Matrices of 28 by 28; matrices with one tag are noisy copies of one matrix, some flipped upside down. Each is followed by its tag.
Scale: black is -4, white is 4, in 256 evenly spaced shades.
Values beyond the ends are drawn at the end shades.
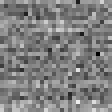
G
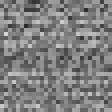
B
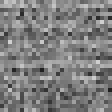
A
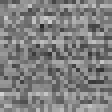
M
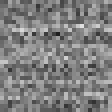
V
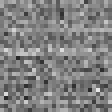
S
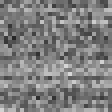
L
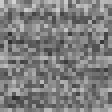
G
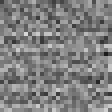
A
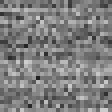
L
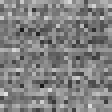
M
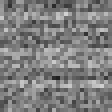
V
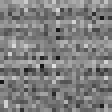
A
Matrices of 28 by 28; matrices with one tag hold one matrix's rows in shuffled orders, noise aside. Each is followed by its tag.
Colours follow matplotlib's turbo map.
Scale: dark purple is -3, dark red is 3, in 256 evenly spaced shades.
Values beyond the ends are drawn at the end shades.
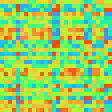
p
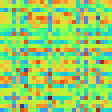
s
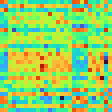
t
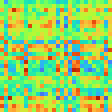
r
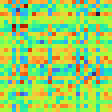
s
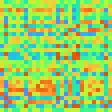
r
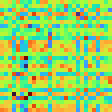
s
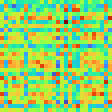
r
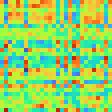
r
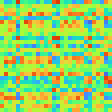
p
